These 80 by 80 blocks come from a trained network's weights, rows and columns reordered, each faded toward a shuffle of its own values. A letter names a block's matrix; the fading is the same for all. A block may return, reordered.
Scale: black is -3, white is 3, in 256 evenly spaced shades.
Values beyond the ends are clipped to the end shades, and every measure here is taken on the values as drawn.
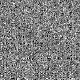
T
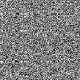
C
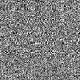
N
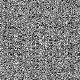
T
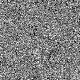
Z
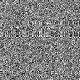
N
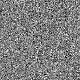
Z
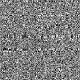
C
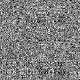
C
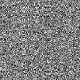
N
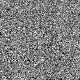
T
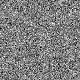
Z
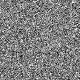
Z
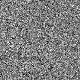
Z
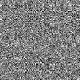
C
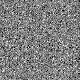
T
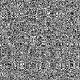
C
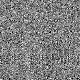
T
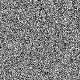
Z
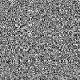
C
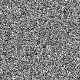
Z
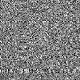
N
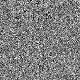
Z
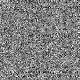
T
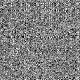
T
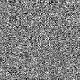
C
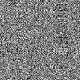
C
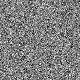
Z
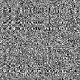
N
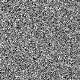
Z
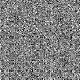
T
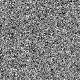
Z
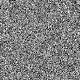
Z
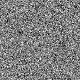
Z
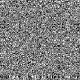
C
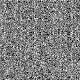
T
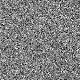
Z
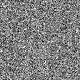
Z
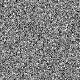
Z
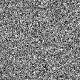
Z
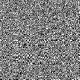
C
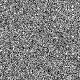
Z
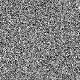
Z
